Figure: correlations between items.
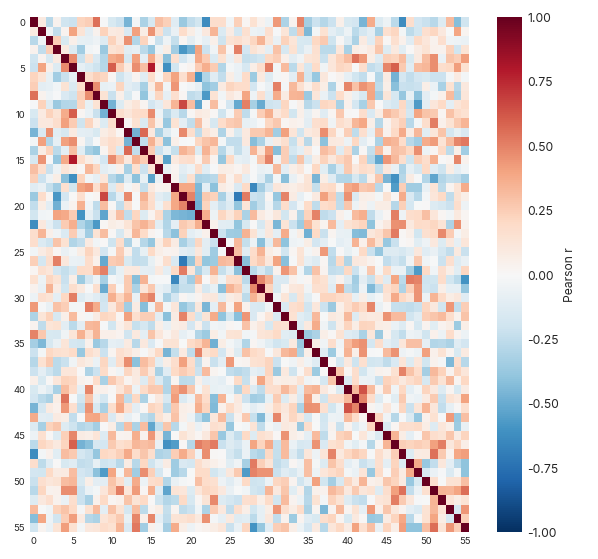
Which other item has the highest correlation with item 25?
37
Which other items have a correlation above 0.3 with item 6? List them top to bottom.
18, 20, 34
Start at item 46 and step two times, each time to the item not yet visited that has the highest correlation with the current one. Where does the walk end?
15
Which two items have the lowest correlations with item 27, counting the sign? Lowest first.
49, 26
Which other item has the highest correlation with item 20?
19
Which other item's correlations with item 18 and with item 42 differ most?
21
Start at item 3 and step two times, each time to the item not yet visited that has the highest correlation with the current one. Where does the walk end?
31
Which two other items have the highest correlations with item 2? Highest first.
12, 29
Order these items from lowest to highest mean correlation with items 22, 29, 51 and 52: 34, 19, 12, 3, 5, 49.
34, 3, 19, 49, 12, 5
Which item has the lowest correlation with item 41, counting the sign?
23
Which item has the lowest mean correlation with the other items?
17
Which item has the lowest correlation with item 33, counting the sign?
54
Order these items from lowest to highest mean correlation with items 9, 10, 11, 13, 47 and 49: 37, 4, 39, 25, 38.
25, 37, 39, 38, 4
